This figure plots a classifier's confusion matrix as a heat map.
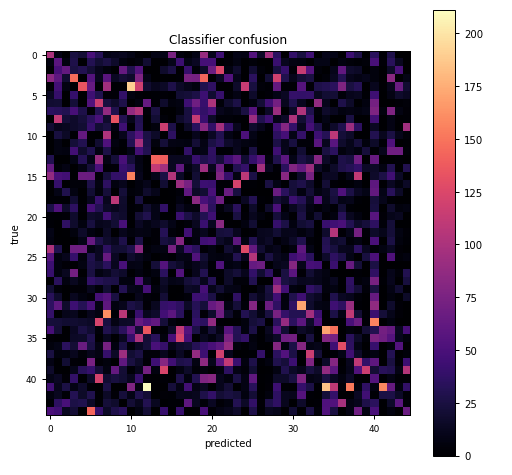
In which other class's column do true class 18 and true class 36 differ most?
8
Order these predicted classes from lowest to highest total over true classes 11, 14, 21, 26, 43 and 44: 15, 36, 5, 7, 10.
15, 10, 7, 36, 5
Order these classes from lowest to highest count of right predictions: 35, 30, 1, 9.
30, 9, 1, 35
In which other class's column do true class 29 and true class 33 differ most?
40
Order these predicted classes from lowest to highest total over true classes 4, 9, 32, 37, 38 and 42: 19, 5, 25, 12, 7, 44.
12, 25, 44, 5, 19, 7
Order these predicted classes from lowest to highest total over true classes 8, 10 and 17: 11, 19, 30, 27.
27, 19, 11, 30
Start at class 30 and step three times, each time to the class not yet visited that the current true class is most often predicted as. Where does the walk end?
20
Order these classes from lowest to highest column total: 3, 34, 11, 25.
3, 34, 25, 11
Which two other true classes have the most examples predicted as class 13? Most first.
14, 33
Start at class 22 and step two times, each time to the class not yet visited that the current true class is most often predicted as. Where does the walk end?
16
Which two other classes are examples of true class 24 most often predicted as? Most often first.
0, 11
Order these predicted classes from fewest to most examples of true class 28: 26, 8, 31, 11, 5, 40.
26, 31, 8, 5, 11, 40
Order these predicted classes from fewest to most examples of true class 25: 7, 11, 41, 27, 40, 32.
41, 11, 27, 32, 40, 7
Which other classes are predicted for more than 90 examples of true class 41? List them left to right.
12, 34, 35, 37
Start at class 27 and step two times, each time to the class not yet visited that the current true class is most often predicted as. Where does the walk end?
19
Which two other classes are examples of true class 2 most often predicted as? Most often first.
21, 31
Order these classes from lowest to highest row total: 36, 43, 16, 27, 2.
27, 16, 43, 2, 36
